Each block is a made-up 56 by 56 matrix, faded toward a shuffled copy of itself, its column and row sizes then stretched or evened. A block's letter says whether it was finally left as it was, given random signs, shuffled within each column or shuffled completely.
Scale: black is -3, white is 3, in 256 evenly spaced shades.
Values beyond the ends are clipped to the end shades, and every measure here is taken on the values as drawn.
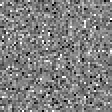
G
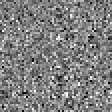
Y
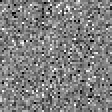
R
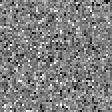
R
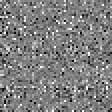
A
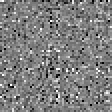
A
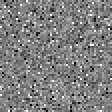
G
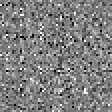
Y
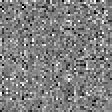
Y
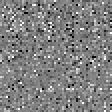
A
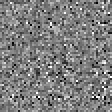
A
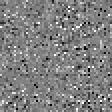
A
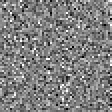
R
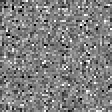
A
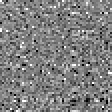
Y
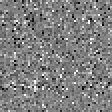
A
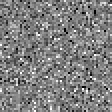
G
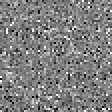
A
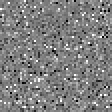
G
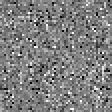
A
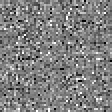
A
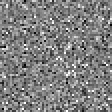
A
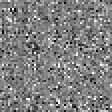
A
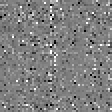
A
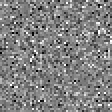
A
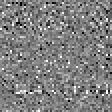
Y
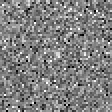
G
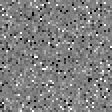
G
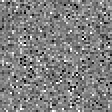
R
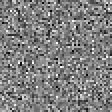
R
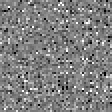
Y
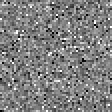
G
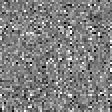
Y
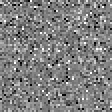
A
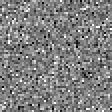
G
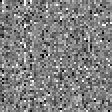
R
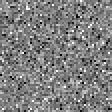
G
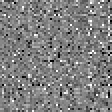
Y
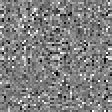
Y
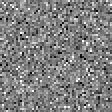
G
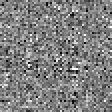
Y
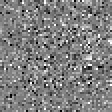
Y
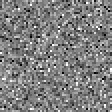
G
